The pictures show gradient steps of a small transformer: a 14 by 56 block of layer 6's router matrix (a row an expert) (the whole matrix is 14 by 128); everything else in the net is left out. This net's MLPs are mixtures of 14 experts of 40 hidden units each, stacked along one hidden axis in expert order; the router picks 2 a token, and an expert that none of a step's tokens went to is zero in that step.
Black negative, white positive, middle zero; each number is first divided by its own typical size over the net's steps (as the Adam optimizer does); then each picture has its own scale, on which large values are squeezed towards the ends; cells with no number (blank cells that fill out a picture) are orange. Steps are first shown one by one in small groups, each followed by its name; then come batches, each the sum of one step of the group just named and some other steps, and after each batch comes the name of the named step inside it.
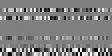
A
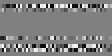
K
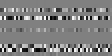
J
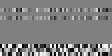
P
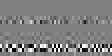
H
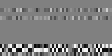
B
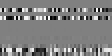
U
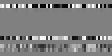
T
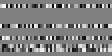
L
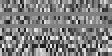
P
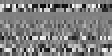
T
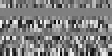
L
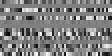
P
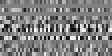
A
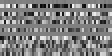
T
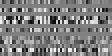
U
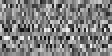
L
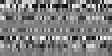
T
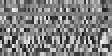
J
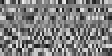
B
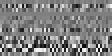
B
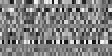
A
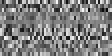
P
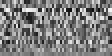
L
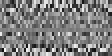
K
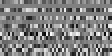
B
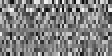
A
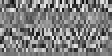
K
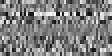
L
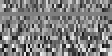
L
